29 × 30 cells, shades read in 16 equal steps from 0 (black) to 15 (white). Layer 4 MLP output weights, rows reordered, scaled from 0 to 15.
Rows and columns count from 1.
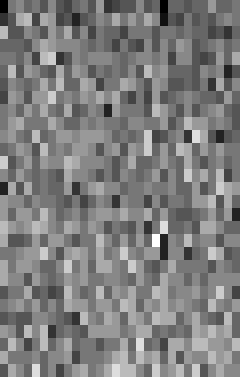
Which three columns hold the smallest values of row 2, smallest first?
21, 10, 1
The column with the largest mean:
6
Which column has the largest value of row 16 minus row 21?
27
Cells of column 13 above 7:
18
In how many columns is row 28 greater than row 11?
15
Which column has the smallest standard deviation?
12
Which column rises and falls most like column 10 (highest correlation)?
23
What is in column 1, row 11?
8
